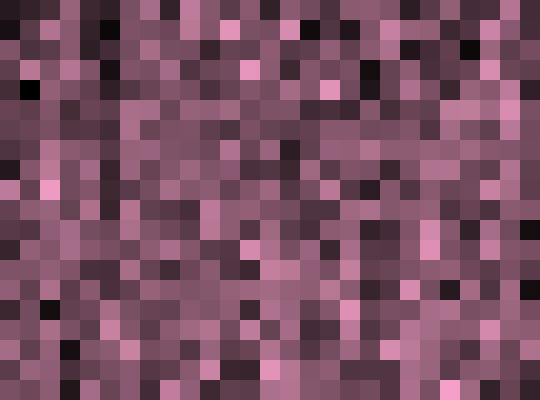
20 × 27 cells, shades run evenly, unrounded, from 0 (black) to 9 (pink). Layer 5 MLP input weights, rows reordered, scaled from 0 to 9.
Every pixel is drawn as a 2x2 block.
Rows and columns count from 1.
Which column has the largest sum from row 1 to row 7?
26
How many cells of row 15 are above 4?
18
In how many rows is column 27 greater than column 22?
5
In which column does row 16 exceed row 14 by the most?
6
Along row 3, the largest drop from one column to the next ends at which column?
21
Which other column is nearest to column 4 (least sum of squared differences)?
8
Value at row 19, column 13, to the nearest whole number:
2
